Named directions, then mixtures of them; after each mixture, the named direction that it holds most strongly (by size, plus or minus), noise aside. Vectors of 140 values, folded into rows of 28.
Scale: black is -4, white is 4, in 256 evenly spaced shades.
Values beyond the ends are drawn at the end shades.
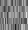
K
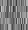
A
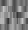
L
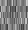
A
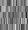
K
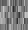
L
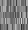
A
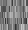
K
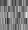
K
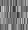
A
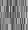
A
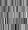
K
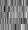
K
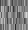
K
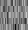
K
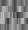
L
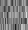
K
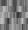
L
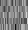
K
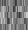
L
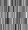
K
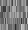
K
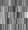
L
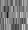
K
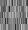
K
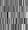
K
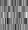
K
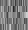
K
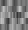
L
